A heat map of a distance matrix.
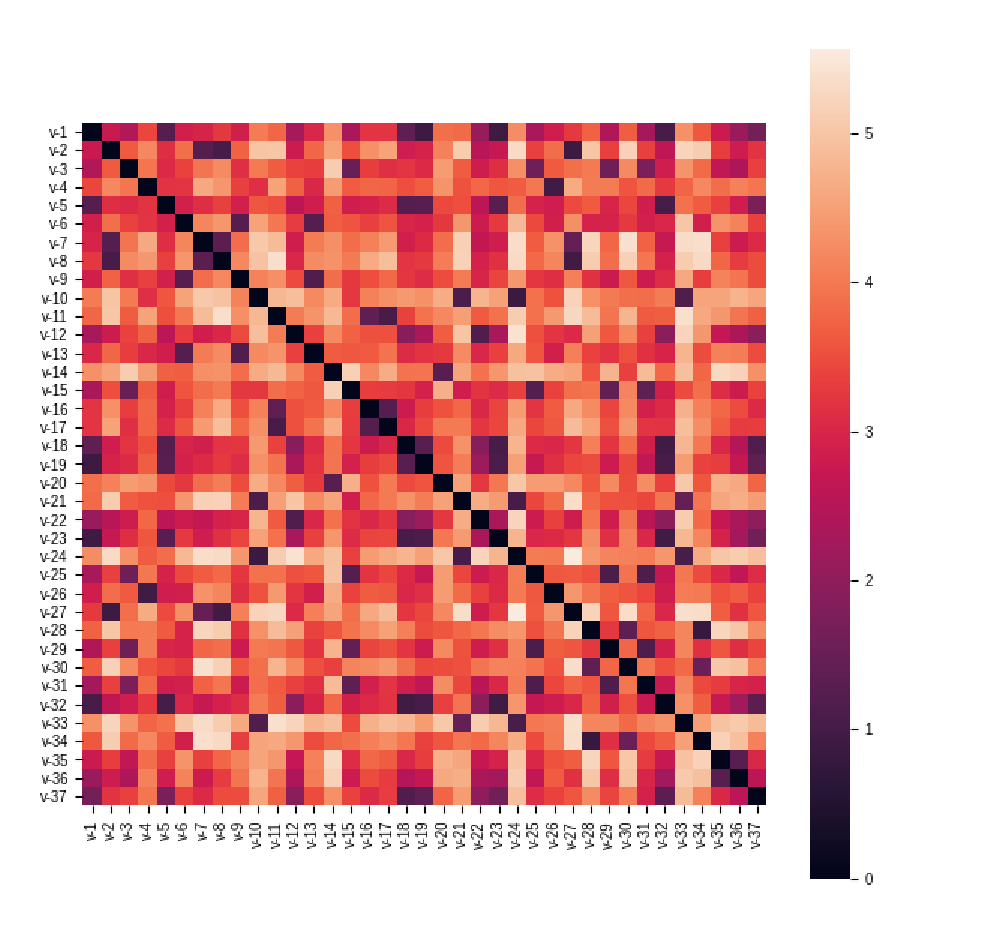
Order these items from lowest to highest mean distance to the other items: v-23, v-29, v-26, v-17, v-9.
v-23, v-29, v-9, v-26, v-17
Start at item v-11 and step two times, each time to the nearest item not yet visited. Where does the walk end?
v-16
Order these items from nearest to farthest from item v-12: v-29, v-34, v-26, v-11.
v-26, v-29, v-11, v-34
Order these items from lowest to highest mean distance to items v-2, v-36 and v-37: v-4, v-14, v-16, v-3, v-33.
v-3, v-16, v-4, v-14, v-33
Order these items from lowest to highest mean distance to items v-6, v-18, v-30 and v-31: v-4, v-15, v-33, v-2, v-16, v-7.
v-15, v-16, v-4, v-2, v-7, v-33
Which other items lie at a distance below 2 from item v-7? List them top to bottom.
v-2, v-8, v-27
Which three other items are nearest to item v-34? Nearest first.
v-28, v-30, v-6
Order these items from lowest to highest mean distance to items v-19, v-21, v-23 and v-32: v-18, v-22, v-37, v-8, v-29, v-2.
v-18, v-37, v-22, v-29, v-2, v-8
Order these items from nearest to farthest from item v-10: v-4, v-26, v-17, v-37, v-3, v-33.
v-33, v-4, v-26, v-3, v-17, v-37
